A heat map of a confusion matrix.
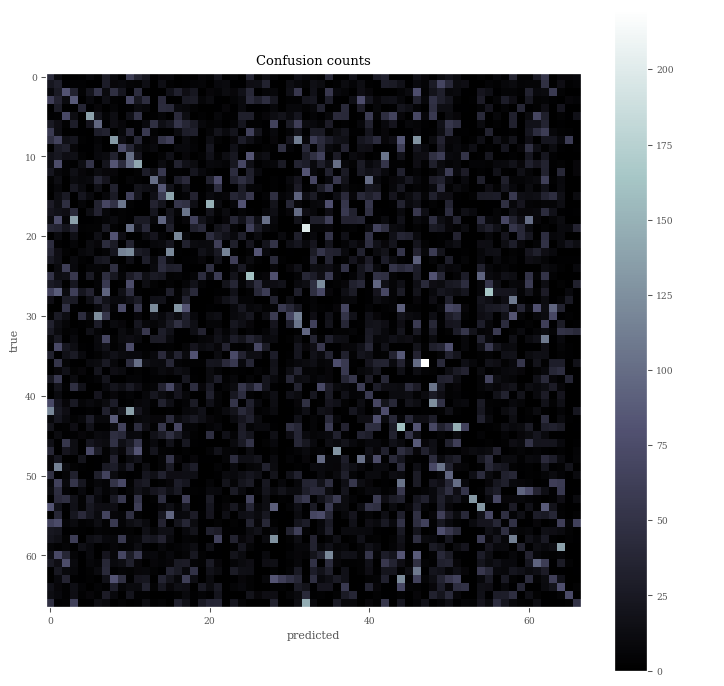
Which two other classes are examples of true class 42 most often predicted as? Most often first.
10, 0
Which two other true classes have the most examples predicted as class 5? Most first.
47, 11
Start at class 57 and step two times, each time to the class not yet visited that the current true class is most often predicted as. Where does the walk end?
1
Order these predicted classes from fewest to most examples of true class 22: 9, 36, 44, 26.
36, 44, 26, 9
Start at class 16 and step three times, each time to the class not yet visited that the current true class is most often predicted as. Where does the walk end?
46
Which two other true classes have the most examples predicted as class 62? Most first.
33, 54
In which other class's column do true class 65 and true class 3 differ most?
39
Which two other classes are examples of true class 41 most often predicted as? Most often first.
48, 0
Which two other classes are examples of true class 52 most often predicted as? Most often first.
59, 60
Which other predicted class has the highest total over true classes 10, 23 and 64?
42
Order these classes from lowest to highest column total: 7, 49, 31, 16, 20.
20, 16, 7, 49, 31
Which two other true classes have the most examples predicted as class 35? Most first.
60, 16
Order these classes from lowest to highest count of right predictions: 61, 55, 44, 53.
55, 61, 53, 44
